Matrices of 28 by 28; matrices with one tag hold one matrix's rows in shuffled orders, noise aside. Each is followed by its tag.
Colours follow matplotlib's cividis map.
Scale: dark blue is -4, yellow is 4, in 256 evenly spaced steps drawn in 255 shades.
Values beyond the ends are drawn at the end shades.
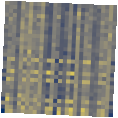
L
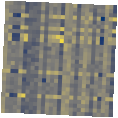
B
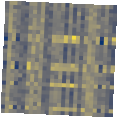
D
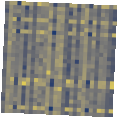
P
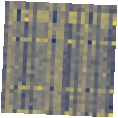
P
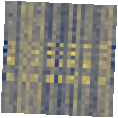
L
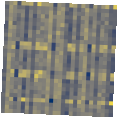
P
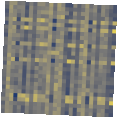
P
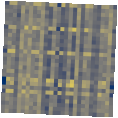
L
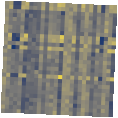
B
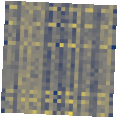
L
